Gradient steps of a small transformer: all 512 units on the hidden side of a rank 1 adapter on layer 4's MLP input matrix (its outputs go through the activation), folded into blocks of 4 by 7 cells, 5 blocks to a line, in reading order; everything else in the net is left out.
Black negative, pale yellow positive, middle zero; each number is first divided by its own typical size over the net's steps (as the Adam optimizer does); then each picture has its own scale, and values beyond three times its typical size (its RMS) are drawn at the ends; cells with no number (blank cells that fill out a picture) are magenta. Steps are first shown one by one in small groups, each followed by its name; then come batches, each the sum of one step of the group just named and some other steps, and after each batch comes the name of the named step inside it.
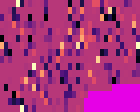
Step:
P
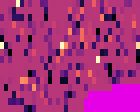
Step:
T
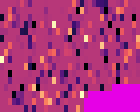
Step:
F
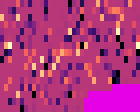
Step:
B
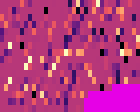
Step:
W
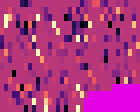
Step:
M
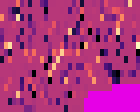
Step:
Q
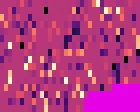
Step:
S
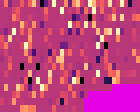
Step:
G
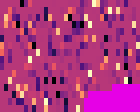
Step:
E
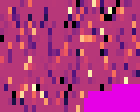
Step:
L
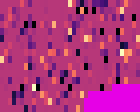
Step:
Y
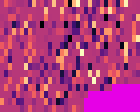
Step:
G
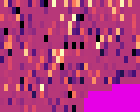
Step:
Q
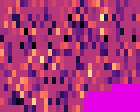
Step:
E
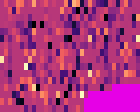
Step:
F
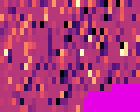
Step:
G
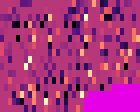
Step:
L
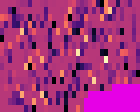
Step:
E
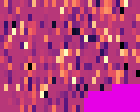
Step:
G
